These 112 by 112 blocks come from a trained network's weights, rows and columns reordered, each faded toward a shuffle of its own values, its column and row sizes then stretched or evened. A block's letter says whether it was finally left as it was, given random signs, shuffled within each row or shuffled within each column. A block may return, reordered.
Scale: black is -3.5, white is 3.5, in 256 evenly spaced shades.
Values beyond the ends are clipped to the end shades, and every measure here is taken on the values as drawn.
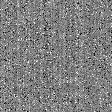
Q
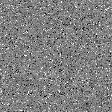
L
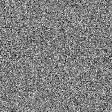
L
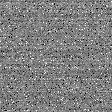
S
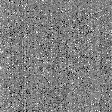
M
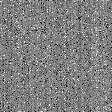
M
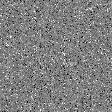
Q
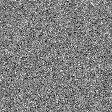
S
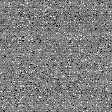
M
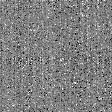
M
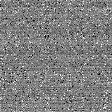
M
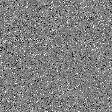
L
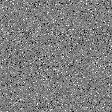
L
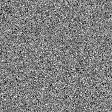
S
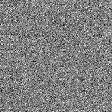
M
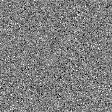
L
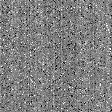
M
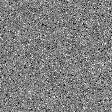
Q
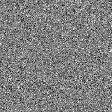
M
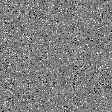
Q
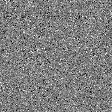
L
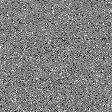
S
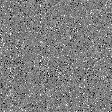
L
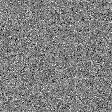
S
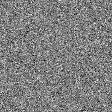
L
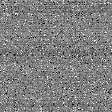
M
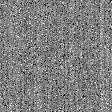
Q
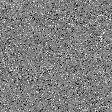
S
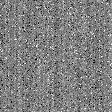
Q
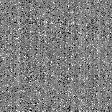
M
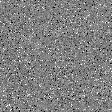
L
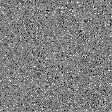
L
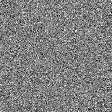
M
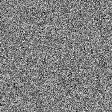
Q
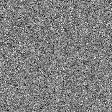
Q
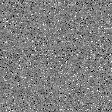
L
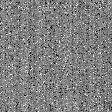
M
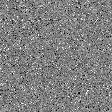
S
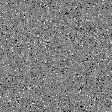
S
